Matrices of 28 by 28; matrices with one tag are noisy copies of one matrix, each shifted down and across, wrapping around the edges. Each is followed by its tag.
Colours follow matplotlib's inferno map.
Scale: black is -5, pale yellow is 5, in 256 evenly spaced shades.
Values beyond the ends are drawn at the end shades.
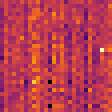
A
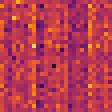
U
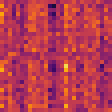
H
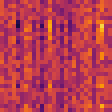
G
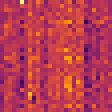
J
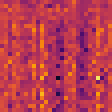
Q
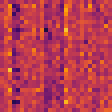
U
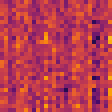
H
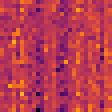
Q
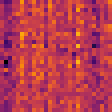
Q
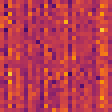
A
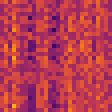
Q
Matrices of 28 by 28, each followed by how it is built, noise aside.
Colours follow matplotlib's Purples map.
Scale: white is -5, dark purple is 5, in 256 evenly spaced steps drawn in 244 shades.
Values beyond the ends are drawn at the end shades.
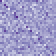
diagonal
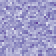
blocks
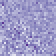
lower triangular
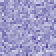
repeating rows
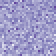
noise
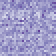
blocks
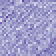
Hankel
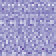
repeating columns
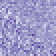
lower triangular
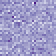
low rank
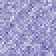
Hankel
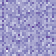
repeating rows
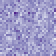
low rank
